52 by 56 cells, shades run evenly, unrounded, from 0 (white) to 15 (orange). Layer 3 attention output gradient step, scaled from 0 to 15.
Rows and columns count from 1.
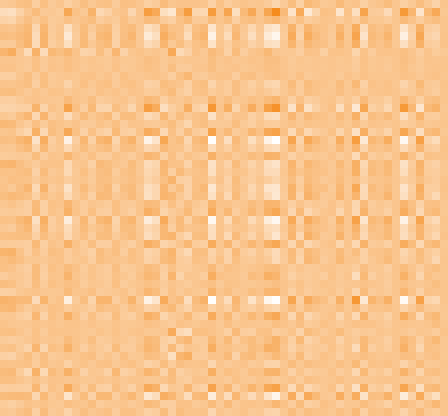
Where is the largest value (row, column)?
2, 35
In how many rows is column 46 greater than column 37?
25
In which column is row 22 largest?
45
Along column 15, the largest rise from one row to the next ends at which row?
7
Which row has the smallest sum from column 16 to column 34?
38
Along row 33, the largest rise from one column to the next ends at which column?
39
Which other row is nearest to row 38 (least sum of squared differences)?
18
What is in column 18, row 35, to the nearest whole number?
8
